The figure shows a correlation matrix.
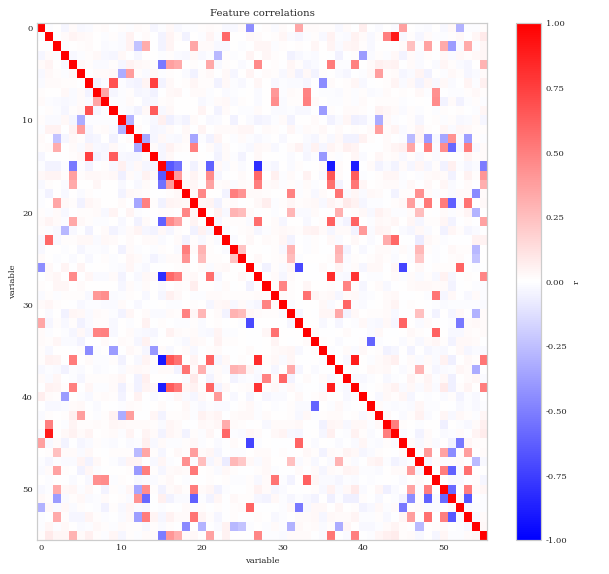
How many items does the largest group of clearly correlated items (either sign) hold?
9
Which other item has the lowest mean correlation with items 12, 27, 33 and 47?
15
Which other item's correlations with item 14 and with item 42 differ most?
6
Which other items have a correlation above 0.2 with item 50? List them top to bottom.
2, 13, 19, 46, 48, 53
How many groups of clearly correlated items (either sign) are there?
11
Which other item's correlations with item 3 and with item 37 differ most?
18
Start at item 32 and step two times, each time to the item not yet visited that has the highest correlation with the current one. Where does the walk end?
0
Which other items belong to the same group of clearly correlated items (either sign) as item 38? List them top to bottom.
28, 30
